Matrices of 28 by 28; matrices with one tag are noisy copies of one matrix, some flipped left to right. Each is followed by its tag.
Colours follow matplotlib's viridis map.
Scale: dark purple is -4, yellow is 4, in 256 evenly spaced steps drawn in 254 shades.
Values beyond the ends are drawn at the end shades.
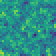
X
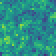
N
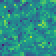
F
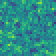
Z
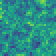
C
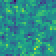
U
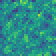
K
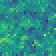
N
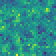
U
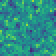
Z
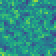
X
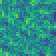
X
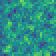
K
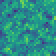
K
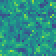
Z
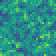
Z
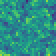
X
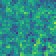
U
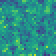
U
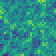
C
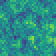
N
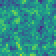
U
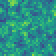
C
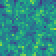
U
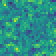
Z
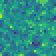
C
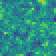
C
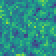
C
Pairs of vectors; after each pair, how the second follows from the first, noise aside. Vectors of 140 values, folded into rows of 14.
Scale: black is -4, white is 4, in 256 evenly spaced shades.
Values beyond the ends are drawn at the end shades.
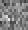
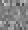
negated, partly zeroed.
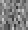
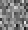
wrapped around.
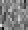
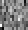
copied.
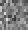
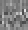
wrapped around, partly zeroed.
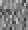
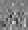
negated, partly zeroed.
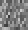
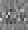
partly zeroed.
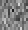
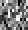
negated, scaled up.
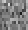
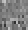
partly zeroed.
